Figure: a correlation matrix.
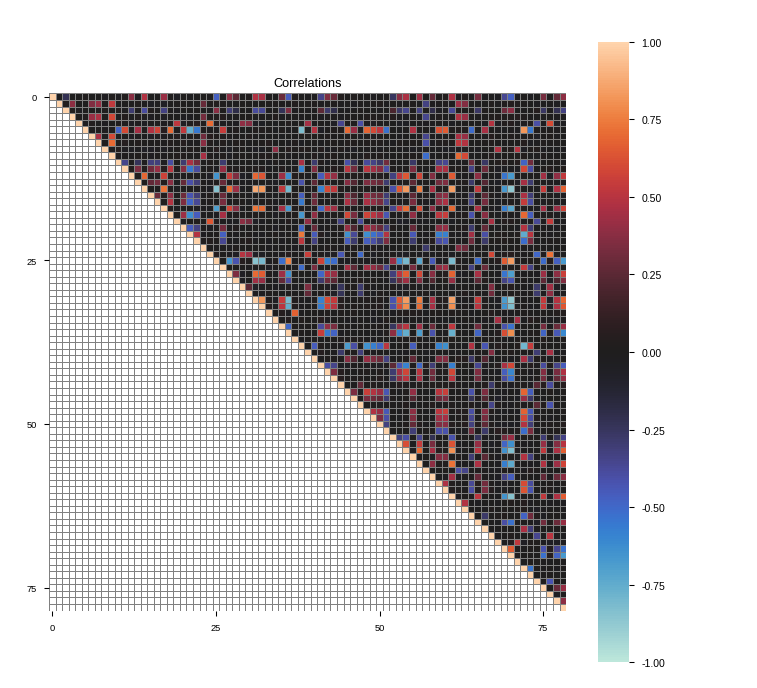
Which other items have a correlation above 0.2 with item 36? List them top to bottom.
2, 25, 41, 52, 69, 70
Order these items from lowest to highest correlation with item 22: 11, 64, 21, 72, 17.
72, 11, 17, 64, 21
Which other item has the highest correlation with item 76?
24
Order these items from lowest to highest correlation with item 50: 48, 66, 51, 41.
51, 41, 66, 48
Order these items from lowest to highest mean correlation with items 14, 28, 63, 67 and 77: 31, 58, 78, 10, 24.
10, 24, 58, 78, 31
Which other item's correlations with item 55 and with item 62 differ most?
9
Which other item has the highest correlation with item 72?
5
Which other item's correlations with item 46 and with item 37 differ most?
33
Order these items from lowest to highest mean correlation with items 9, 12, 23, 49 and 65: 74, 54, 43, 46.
74, 46, 43, 54
